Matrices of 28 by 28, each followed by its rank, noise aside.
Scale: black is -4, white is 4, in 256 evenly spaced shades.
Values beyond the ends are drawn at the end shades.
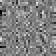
four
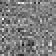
six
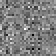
six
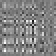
two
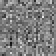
six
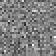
six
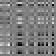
one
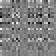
two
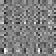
three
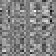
three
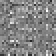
four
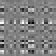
one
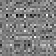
three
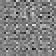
four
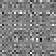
three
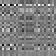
two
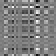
one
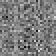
six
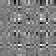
two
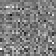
six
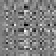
two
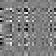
two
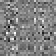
four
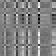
one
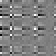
one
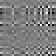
one
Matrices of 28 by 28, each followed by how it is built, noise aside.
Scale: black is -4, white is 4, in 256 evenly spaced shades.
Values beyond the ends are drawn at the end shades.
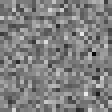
noise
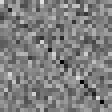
diagonal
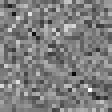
diagonal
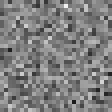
noise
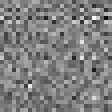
low rank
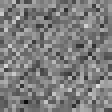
Hankel
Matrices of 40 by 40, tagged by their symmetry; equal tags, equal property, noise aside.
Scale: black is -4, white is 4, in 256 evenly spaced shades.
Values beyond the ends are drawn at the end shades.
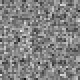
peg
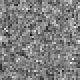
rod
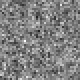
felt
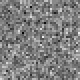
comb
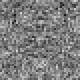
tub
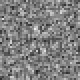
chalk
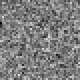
felt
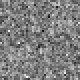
chalk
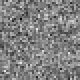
felt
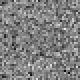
peg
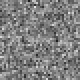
chalk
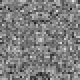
tub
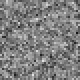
chalk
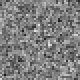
comb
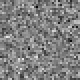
rod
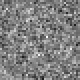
comb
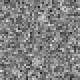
chalk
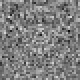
tub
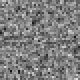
chalk
